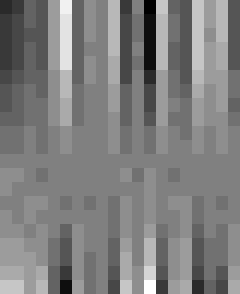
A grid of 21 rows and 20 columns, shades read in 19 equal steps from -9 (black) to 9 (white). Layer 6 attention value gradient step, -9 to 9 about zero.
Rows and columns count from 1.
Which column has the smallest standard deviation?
9
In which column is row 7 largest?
6
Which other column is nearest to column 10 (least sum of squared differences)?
19
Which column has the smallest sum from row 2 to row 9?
13
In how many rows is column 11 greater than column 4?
5
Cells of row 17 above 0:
8
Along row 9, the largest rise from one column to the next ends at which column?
14
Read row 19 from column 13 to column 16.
4 -2 1 2
